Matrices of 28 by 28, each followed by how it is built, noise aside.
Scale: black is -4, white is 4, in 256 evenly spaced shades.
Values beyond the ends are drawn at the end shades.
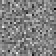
repeating rows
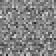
repeating columns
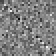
diagonal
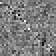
banded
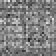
blocks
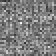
blocks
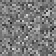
repeating rows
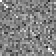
diagonal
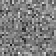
blocks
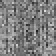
blocks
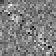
banded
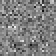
low rank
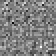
repeating columns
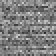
blocks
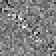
banded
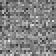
blocks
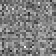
blocks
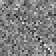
diagonal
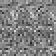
repeating columns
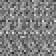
repeating columns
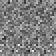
repeating columns
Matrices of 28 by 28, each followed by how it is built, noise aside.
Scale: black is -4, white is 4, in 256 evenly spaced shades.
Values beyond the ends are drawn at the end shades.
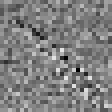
banded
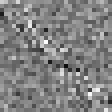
banded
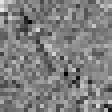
banded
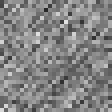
Hankel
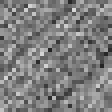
Hankel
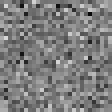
low rank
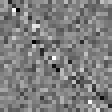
banded
